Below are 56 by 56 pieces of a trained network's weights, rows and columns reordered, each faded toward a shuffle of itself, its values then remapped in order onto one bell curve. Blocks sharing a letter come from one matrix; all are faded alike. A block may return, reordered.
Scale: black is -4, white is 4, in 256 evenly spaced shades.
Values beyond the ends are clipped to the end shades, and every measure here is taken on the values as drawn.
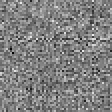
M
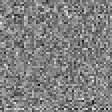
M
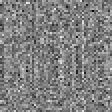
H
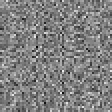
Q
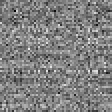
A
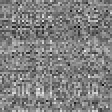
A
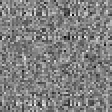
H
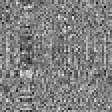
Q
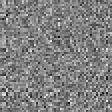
Q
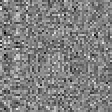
Q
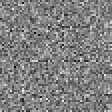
M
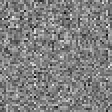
M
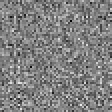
Q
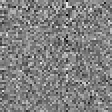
M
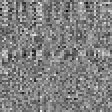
H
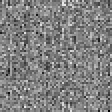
H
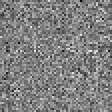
H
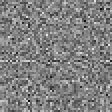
M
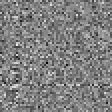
M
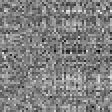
A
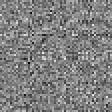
Q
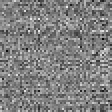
A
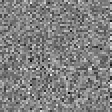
M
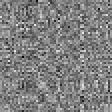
Q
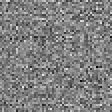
Q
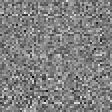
M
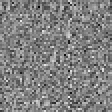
M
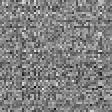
A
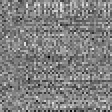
A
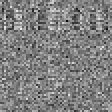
H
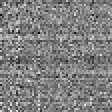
A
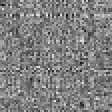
M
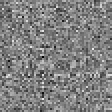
M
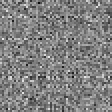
H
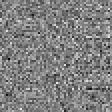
Q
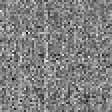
H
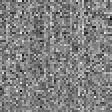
H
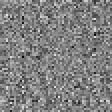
M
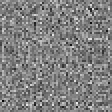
Q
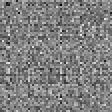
A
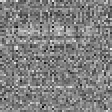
A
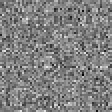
M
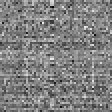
A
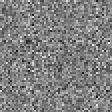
M
